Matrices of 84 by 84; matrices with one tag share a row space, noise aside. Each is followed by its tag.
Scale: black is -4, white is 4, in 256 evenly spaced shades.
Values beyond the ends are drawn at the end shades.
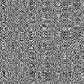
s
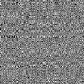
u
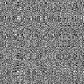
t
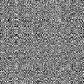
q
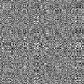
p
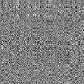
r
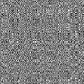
r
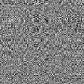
p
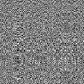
t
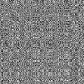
r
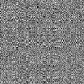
u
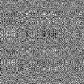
u
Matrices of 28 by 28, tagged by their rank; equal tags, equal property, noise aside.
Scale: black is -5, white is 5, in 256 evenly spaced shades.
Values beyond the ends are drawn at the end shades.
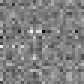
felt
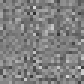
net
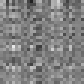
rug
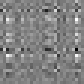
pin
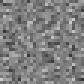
net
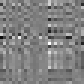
pin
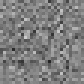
net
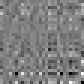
pin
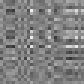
pin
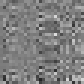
rug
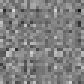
felt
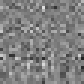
net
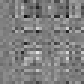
pin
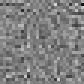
net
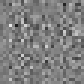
felt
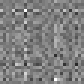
rug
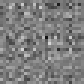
felt
